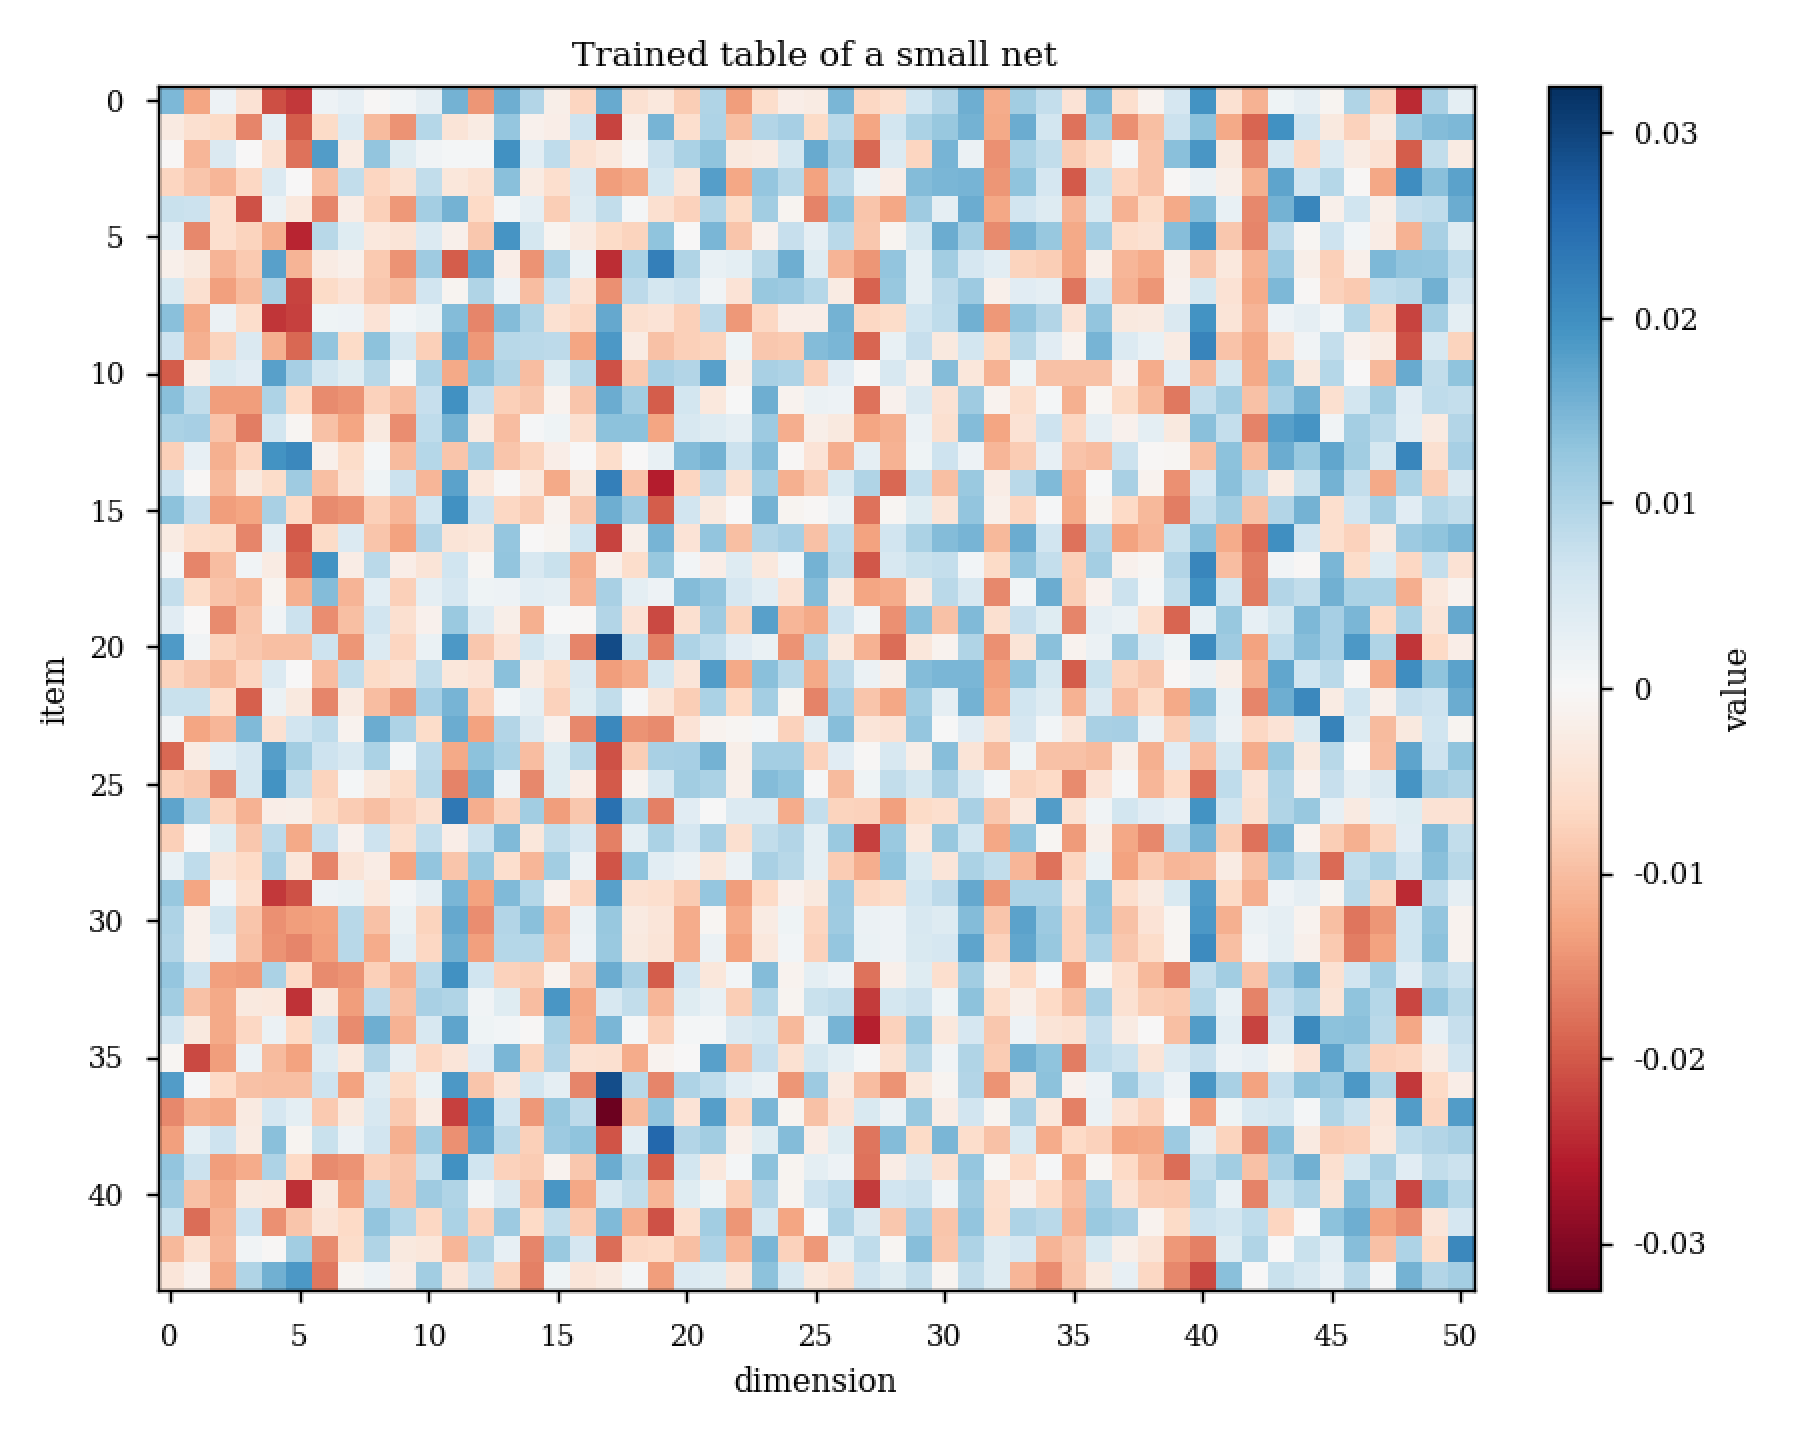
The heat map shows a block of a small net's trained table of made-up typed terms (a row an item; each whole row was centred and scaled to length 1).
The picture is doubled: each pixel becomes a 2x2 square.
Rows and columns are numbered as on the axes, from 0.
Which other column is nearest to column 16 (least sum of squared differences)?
7
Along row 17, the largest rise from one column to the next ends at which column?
6
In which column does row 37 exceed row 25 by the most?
33
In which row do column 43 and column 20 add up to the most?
13
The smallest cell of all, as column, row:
17, 37
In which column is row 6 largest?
19
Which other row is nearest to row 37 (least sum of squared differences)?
42
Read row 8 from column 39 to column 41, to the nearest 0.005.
0.005 0.02 -0.005
